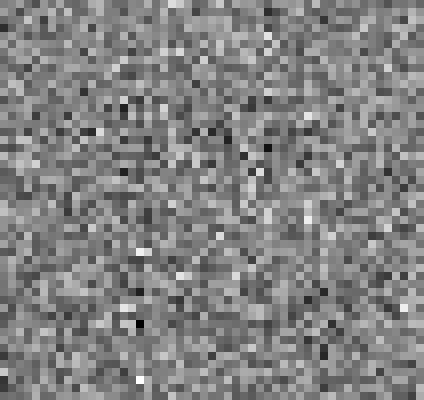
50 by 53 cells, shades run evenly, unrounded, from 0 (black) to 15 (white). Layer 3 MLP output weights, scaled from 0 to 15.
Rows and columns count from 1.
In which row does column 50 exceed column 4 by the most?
35
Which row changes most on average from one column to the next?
15
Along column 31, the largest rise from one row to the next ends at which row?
21
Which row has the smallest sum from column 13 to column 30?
40
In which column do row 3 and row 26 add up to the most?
52
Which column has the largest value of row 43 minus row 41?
18
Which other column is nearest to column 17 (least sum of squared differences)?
20
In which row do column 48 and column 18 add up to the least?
41
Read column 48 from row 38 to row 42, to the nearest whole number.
5 7 10 7 7
